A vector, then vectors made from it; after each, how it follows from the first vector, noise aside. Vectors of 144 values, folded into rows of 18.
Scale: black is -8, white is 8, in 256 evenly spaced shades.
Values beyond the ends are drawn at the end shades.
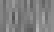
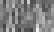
scaled up.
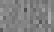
wrapped around, partly zeroed.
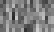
scaled up.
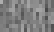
wrapped around, negated.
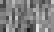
scaled up.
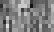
wrapped around, negated, scaled up.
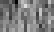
reversed, negated, scaled up.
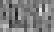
wrapped around, negated, scaled up.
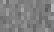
wrapped around, partly zeroed.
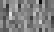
wrapped around, scaled up.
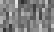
reversed, scaled up.
